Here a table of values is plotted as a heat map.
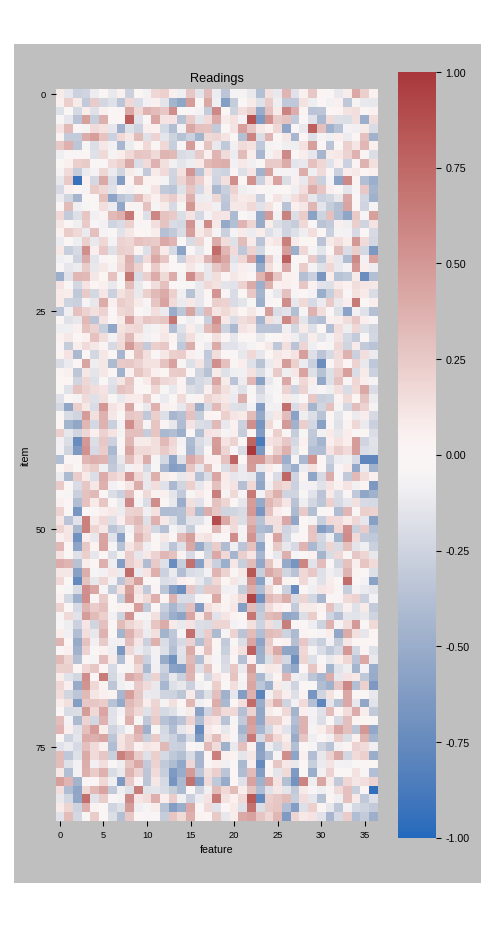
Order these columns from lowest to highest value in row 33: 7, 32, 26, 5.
5, 7, 32, 26
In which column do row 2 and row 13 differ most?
26
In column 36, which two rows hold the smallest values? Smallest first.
80, 42
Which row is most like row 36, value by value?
44
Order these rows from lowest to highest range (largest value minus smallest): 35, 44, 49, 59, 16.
35, 16, 59, 44, 49
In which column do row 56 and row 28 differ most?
33
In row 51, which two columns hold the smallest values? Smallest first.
2, 7
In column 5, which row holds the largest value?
67
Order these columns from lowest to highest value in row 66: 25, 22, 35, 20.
35, 25, 20, 22
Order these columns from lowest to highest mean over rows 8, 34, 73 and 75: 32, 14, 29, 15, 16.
16, 14, 15, 29, 32
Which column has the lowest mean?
23
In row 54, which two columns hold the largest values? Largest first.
15, 28
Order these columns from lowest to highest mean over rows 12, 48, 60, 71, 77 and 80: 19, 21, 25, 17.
21, 19, 17, 25
